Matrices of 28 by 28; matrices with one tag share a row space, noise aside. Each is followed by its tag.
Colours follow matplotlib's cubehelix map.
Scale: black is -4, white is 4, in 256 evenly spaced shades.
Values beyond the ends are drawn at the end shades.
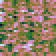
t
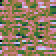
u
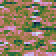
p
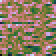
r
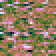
t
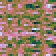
r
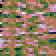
u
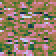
t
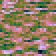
p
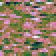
p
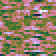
p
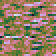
p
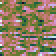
u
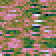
p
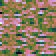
u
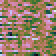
r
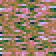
u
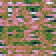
r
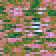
p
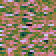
t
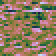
p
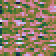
u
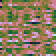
r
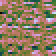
r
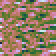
u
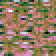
t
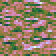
p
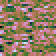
t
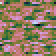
p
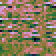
r
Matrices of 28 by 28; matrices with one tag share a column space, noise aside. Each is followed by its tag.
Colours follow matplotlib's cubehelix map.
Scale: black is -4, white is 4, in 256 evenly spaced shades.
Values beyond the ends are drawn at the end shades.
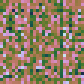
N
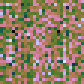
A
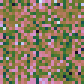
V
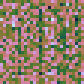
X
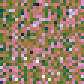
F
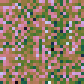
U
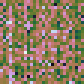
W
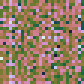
W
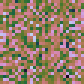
N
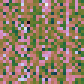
V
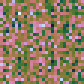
F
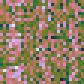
F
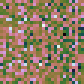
A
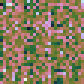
V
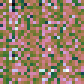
V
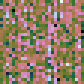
F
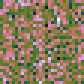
X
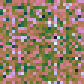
X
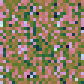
U
